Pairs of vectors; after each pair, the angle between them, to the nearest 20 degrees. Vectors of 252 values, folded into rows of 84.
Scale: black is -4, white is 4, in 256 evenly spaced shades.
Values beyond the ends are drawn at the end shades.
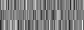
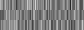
60 degrees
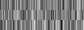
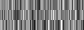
160 degrees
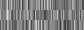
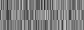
140 degrees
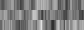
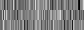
80 degrees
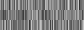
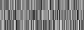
120 degrees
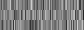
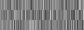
160 degrees
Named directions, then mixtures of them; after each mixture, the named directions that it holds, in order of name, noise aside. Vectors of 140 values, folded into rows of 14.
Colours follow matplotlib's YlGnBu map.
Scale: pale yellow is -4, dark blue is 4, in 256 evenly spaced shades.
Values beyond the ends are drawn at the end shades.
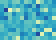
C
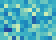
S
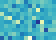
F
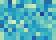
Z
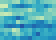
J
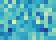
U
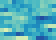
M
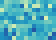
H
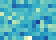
F, M.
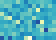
F.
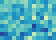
F, H, U.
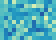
H, U, Z.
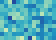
F, M, Z.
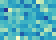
C, M.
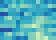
J, M.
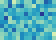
C, Z.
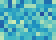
Z.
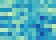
J, M, U.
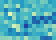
M, S.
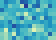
H.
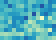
H, M, U.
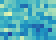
J, M, U.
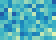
C, S.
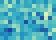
H, S, U.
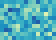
C, S.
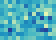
M, S, U.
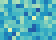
H, S, Z.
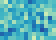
U.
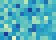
H, S, U.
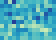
J, U, Z.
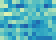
J, M, Z.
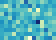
F, S.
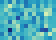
S, U.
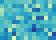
H.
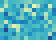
H, S.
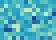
S.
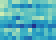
J.
